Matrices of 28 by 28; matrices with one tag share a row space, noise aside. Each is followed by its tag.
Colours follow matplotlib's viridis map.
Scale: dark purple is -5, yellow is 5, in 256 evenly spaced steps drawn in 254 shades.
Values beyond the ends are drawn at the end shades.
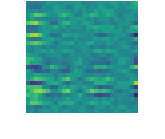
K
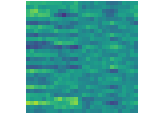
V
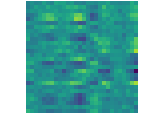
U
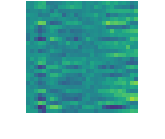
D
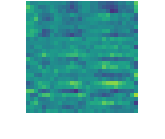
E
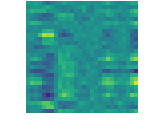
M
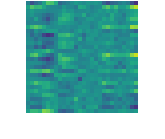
M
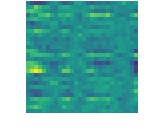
K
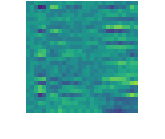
D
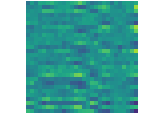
U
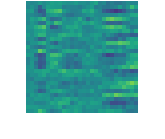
D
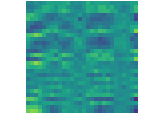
K
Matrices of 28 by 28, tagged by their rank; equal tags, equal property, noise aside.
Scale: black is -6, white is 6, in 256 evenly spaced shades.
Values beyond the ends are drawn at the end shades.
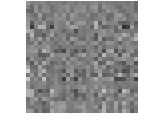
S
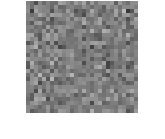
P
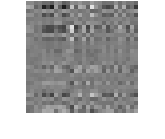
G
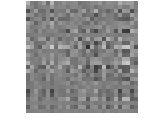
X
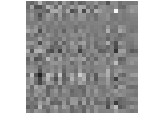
X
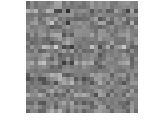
S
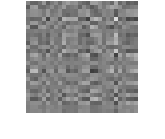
G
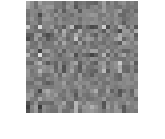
X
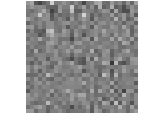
P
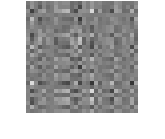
G
